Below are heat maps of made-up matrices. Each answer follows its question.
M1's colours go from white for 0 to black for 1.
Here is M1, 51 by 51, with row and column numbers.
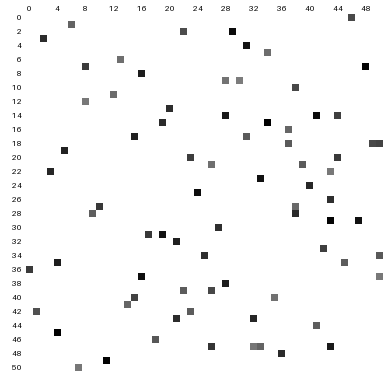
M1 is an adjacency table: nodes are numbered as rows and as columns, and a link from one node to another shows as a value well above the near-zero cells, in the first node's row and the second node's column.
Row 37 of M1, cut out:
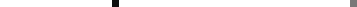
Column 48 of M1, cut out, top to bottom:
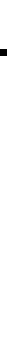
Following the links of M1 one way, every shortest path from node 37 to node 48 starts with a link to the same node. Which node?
node 50
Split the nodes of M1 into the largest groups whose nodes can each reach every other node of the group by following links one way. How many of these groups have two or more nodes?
6
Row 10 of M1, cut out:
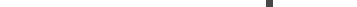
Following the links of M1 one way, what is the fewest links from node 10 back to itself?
6
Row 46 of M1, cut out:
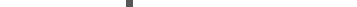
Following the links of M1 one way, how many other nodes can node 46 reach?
12
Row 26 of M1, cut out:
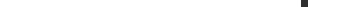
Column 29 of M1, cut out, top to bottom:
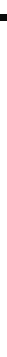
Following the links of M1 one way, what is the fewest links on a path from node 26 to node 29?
7
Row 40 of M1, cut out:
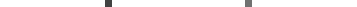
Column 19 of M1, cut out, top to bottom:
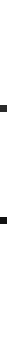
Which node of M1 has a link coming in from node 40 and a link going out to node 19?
node 15
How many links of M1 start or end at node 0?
2
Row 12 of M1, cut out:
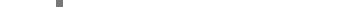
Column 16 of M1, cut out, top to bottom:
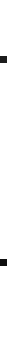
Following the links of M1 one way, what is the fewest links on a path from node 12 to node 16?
2
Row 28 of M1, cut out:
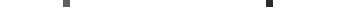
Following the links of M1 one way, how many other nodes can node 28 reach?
5
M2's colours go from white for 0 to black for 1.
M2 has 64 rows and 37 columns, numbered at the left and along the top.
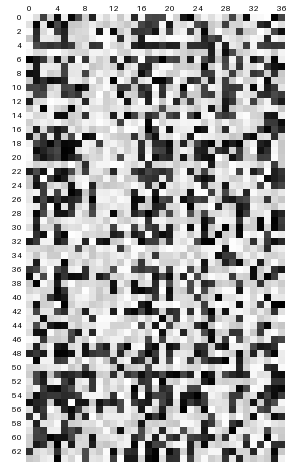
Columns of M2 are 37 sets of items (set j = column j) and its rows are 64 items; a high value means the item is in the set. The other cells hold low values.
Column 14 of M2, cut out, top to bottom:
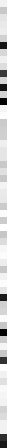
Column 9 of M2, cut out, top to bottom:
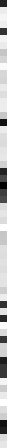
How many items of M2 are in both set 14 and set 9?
1
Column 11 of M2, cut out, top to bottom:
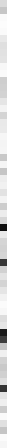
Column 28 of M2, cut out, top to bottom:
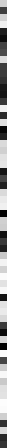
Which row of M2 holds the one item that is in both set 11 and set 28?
47
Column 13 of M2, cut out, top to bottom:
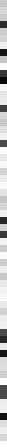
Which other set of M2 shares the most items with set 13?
34
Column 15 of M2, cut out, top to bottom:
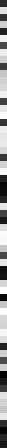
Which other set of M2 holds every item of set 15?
4
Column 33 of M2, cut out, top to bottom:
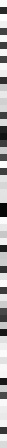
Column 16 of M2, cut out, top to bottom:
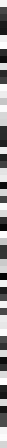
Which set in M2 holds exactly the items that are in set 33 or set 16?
25
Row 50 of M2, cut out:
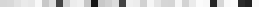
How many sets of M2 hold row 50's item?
6
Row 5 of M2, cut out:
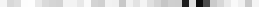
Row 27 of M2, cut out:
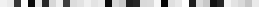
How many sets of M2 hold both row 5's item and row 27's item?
0
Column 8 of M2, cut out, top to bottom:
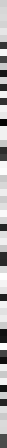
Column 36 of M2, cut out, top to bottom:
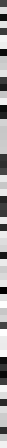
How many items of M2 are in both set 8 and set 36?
6
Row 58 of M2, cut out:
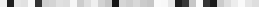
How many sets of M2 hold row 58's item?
7
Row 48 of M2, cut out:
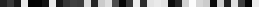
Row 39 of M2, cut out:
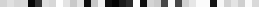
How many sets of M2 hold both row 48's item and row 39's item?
8
